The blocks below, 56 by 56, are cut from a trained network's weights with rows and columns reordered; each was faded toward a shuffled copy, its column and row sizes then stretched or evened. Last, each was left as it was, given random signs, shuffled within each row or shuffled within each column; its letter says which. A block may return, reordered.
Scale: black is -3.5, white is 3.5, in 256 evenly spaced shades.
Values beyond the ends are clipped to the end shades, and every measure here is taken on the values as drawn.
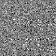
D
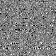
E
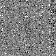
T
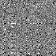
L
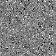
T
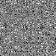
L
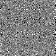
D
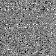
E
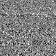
E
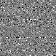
E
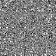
D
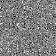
D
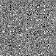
D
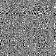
D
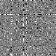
L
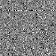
L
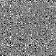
D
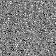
E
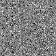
T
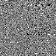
D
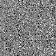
T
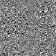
L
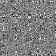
L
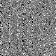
T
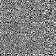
L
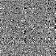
D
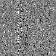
T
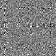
L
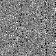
T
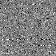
E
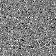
E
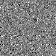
E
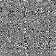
D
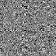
L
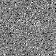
E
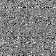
E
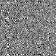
D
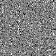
T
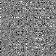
L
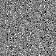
T
